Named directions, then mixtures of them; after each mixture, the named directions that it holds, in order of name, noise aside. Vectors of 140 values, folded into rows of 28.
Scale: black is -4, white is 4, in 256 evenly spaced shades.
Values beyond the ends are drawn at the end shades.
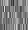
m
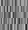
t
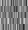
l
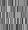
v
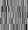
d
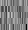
d, m.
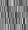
m, v.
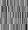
d.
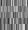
l, t.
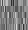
l, m.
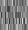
v.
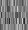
l, v.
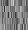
m.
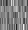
l, m.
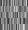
l.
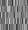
v.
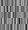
t.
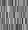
v.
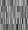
d, v.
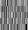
d, t.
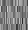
d, v.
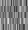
l.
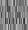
v.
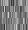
m.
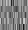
l, m.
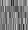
l, m.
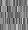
d, v.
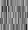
d.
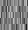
d, l.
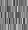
v.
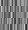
t.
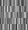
l, t.
